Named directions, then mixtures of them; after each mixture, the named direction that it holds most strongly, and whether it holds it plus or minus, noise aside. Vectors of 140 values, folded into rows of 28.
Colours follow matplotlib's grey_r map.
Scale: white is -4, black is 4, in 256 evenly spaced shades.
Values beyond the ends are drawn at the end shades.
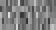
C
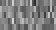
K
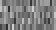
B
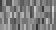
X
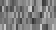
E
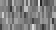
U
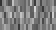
X, plus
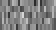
C, minus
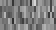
K, minus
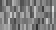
X, plus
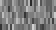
U, plus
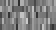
C, minus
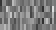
X, plus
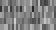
B, minus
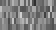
K, plus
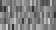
B, minus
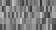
E, minus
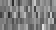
K, minus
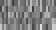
E, plus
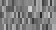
E, plus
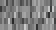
K, minus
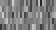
U, plus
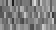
K, minus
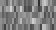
E, minus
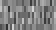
B, plus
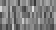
B, plus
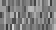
B, plus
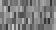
B, plus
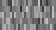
X, plus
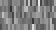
U, plus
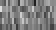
C, minus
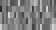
C, plus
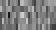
C, minus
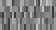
X, minus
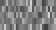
E, plus
